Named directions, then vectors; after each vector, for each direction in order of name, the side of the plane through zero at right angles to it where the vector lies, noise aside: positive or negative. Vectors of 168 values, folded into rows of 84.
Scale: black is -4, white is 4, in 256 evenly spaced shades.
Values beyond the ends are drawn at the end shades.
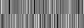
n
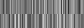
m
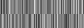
positive, negative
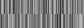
negative, positive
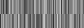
positive, negative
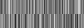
negative, negative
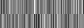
positive, negative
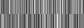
positive, negative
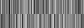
positive, positive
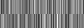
positive, negative
